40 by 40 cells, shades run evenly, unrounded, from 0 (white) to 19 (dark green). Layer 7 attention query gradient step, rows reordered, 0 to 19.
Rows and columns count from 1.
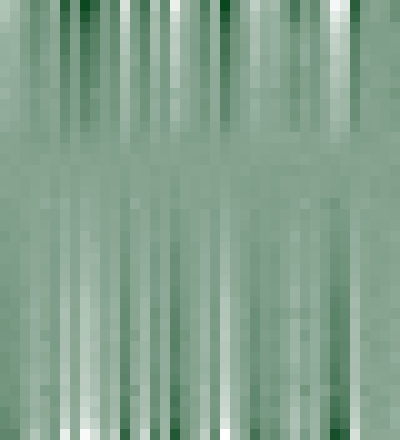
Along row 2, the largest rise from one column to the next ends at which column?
36
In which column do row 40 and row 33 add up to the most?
34
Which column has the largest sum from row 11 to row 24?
18
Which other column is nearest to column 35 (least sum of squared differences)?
13
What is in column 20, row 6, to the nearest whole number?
10
